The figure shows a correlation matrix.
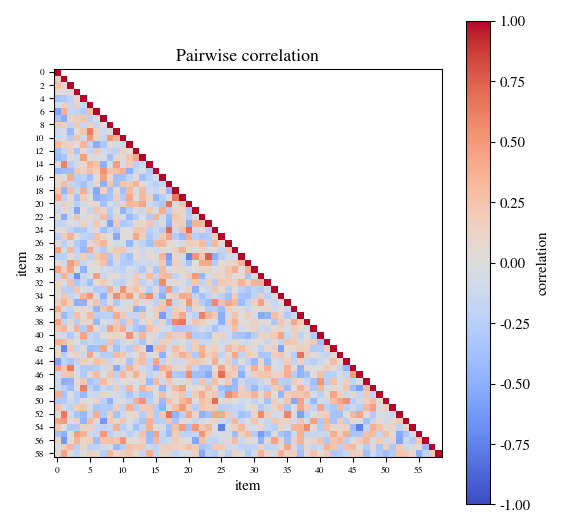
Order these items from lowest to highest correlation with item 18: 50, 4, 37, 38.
50, 37, 4, 38
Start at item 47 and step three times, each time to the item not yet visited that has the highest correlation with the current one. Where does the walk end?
34
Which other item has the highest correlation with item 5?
9
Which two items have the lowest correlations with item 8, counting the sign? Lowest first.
23, 50
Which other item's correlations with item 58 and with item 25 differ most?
54
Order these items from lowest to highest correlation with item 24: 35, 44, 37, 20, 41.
41, 37, 44, 35, 20
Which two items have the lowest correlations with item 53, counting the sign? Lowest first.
7, 4
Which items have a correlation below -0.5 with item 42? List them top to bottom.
1, 14, 34
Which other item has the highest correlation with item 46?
25
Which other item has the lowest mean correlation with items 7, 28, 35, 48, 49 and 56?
1
